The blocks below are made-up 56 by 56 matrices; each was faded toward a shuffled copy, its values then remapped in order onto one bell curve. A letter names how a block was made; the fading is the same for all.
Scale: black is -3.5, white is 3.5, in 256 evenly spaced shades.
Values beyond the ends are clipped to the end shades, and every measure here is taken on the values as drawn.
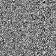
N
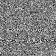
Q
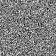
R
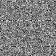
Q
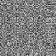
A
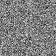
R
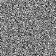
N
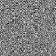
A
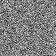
R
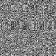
A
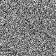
N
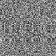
A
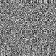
A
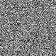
Q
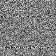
Q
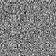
A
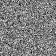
R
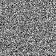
N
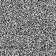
R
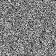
R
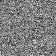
N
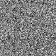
N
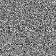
Q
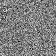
R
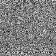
Q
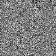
N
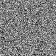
Q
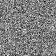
R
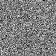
Q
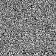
Q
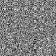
A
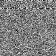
Q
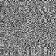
A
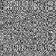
A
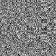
A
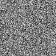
N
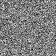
R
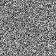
N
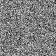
R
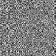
A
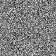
N
